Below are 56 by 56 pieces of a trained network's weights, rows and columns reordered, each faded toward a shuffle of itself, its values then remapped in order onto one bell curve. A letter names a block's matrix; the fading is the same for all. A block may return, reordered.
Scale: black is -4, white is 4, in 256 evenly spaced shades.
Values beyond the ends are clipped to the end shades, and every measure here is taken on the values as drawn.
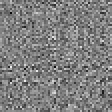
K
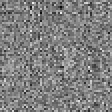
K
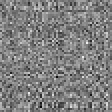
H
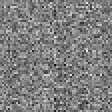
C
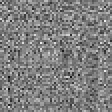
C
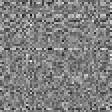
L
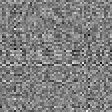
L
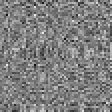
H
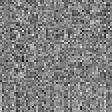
K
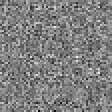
K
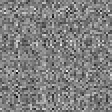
K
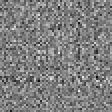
K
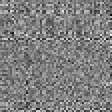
L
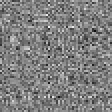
K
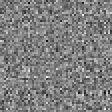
K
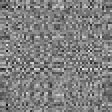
L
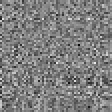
K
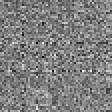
C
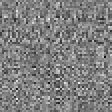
H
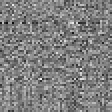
C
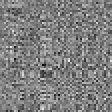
H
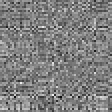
L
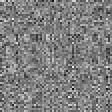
K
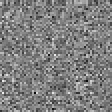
C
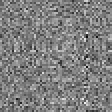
C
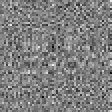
H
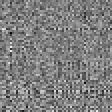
L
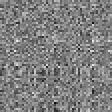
K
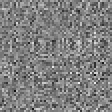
K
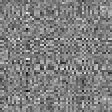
L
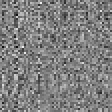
H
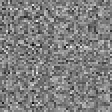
C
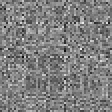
C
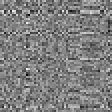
L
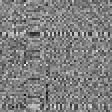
L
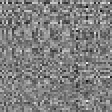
L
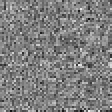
C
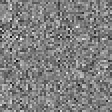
K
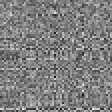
L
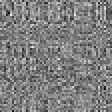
H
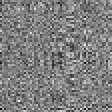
H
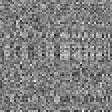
L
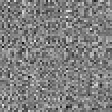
H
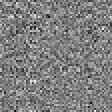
K
